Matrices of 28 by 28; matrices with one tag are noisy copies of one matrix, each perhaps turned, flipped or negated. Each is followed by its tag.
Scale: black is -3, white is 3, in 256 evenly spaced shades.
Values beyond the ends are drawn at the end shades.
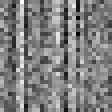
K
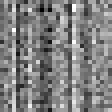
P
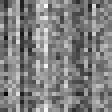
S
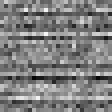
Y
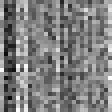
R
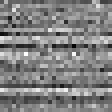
K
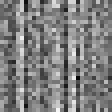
K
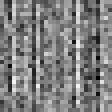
Y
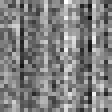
S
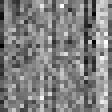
R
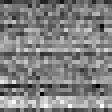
R
